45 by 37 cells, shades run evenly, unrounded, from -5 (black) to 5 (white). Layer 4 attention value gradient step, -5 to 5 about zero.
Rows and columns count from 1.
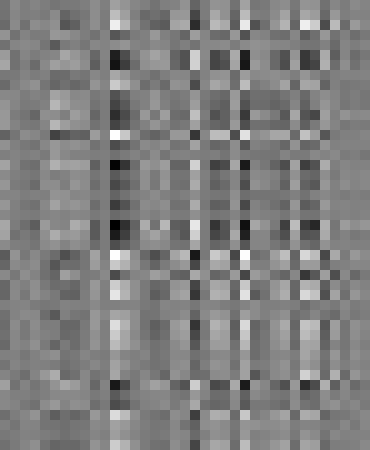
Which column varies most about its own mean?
12
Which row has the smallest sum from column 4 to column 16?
23
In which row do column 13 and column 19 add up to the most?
26
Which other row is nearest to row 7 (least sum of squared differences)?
39
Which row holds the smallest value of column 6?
14
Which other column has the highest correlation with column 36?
34
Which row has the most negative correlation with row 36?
28
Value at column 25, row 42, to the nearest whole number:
3
